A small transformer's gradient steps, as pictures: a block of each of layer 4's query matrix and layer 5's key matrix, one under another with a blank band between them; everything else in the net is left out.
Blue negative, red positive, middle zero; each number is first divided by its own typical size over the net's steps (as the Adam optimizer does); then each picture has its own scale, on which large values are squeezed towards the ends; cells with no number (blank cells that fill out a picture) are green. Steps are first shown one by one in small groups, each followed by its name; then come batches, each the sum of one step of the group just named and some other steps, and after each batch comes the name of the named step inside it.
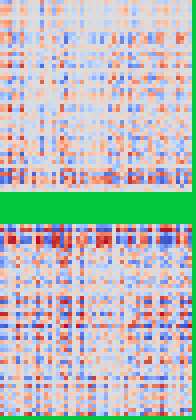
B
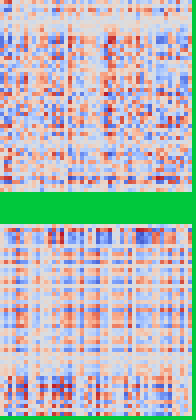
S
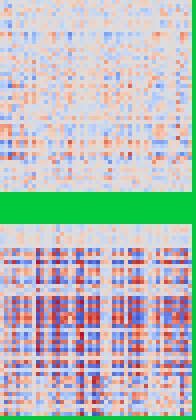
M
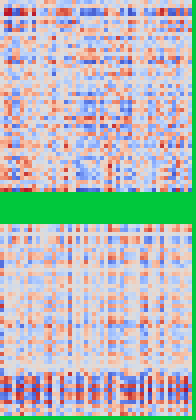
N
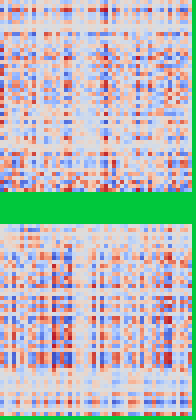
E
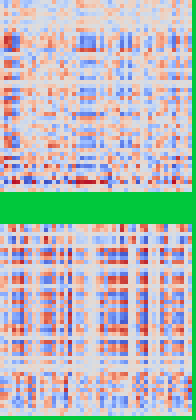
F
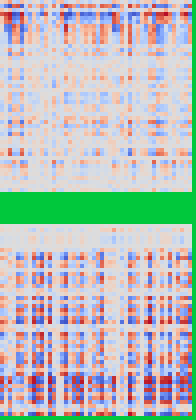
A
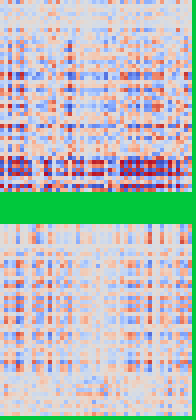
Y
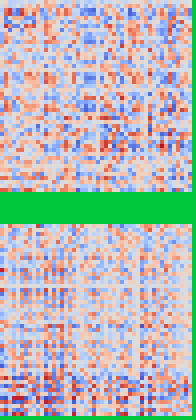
N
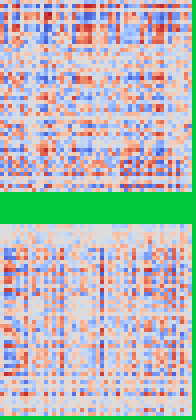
Y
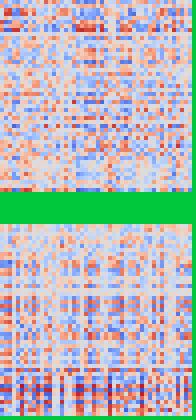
N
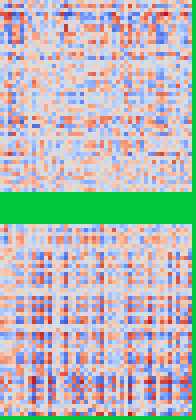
A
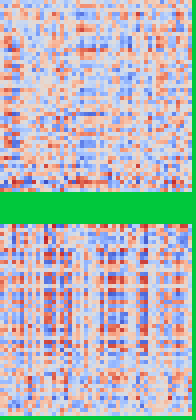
F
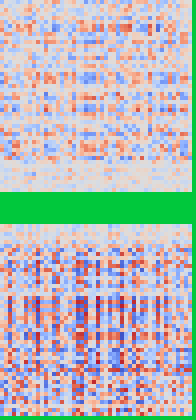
M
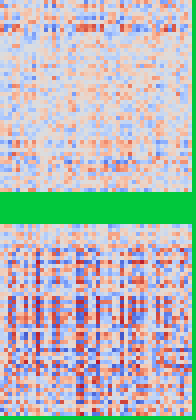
M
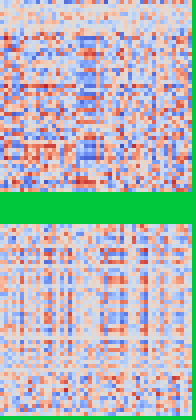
F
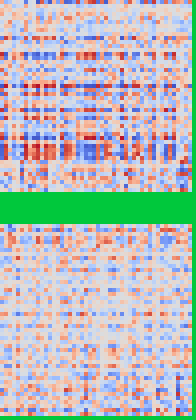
B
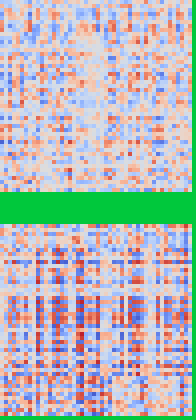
M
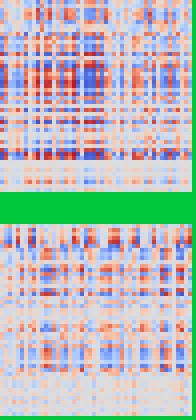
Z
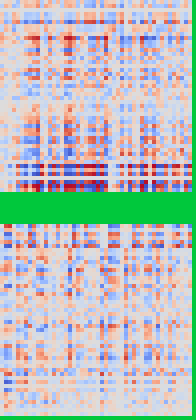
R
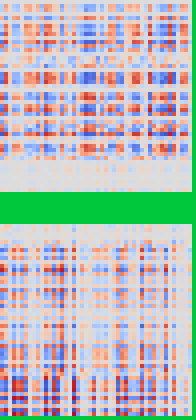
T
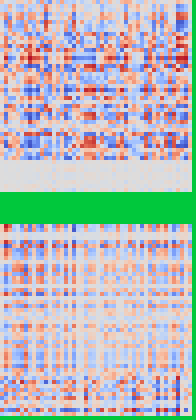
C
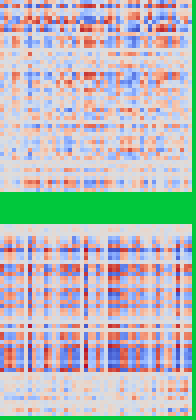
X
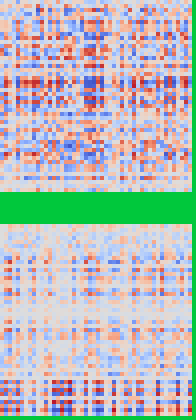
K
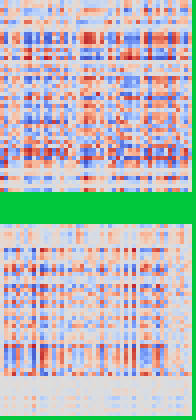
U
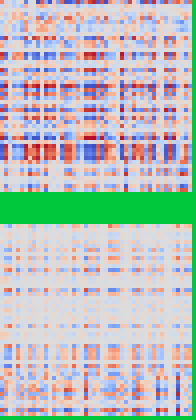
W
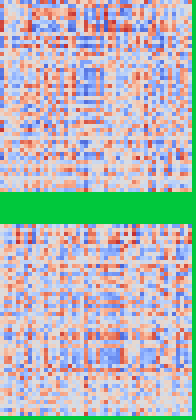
Z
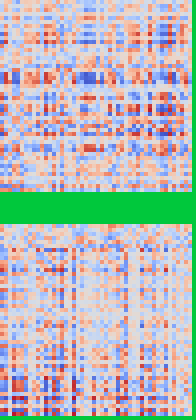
T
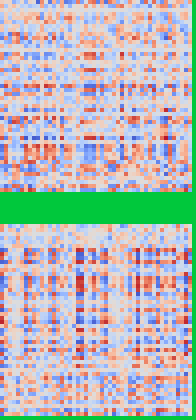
W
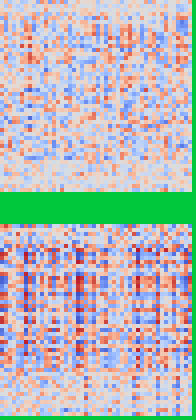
C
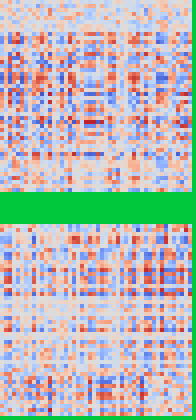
Z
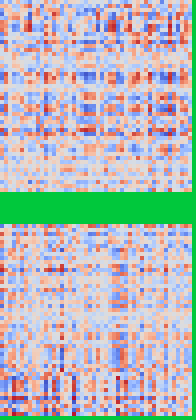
T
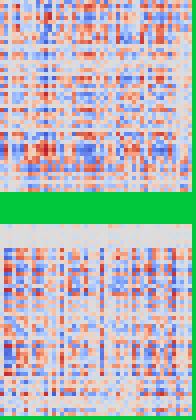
W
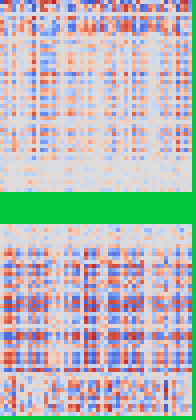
X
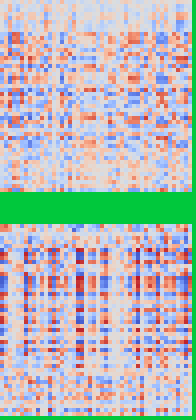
C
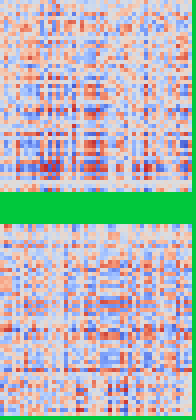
C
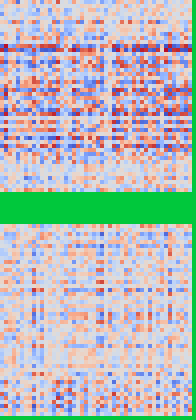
K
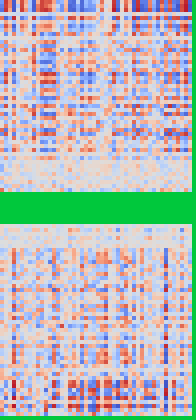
T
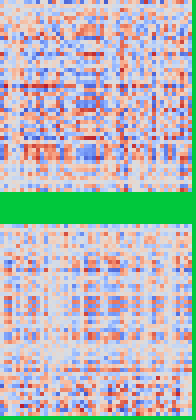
W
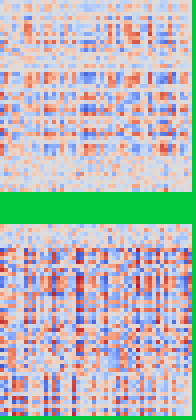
T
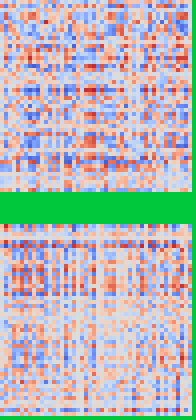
C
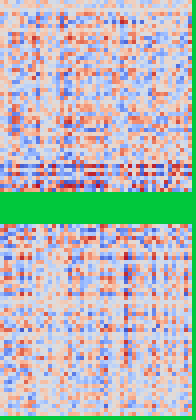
R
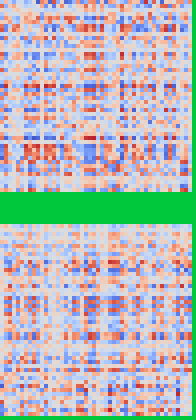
W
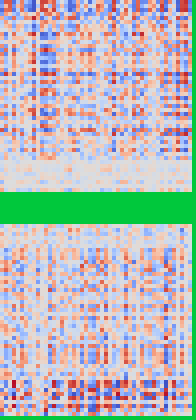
T
